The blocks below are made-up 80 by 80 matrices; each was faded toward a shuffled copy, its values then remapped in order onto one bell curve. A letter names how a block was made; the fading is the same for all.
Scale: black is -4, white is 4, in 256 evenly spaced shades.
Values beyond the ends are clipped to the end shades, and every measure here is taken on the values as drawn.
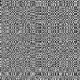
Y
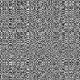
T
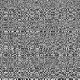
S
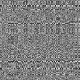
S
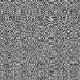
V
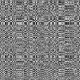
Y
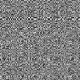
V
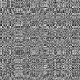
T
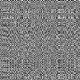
T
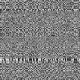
S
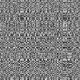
T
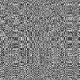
T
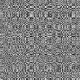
T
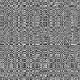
Y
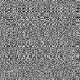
S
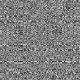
V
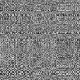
V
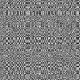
Y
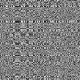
S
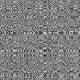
S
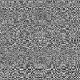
V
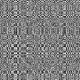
Y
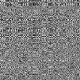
V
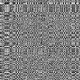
Y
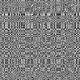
Y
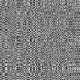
T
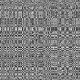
Y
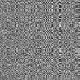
T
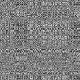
V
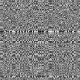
S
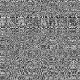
V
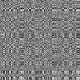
Y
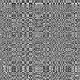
Y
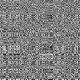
S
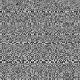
S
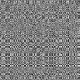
Y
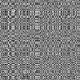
Y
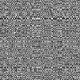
S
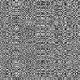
T
